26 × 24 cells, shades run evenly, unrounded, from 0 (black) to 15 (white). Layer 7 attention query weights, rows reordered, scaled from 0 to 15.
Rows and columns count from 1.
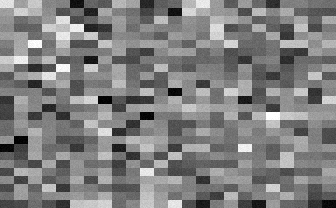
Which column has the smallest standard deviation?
12
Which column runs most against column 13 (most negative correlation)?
15
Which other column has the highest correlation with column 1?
9
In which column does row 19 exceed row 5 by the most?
18
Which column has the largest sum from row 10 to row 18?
7
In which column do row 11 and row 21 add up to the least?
3
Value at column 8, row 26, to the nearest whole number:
12
